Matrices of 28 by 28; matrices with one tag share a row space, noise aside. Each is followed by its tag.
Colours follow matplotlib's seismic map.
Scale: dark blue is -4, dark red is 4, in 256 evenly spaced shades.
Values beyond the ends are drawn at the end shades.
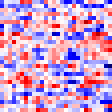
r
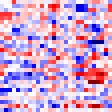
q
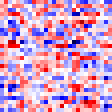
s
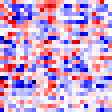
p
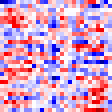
q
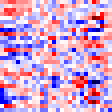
q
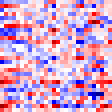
q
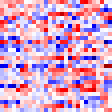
s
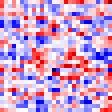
r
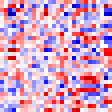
s
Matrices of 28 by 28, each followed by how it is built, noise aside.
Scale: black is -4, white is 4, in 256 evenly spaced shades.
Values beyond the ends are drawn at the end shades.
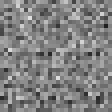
repeating columns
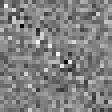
banded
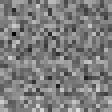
repeating columns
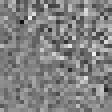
upper triangular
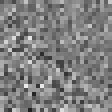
lower triangular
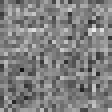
blocks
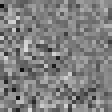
lower triangular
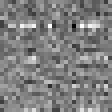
low rank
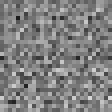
repeating columns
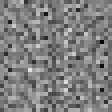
repeating rows
